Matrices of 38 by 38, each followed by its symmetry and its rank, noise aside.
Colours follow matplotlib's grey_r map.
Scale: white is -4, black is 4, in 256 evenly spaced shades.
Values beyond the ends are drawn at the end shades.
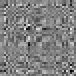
symmetric, rank three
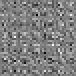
antisymmetric, rank four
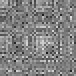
symmetric, rank four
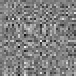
no symmetry, rank three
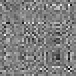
no symmetry, rank four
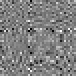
symmetric, rank three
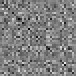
symmetric, rank four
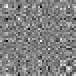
symmetric, rank four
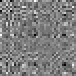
symmetric, rank three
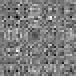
symmetric, rank four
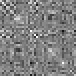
symmetric, rank four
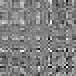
symmetric, rank three
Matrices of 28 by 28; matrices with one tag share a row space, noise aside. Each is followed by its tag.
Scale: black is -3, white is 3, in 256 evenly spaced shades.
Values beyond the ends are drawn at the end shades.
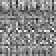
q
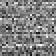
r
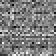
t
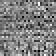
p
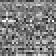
r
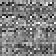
r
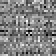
p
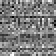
t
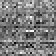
r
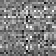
p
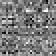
r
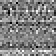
q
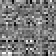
r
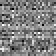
t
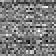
r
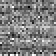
t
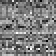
r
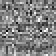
r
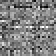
t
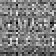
q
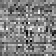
p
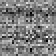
r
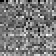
p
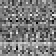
q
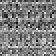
q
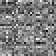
r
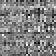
p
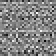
q
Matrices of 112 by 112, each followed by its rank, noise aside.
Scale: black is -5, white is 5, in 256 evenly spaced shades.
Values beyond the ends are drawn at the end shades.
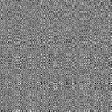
five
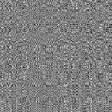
eight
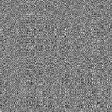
eight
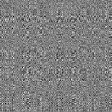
seven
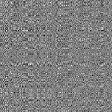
five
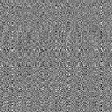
four
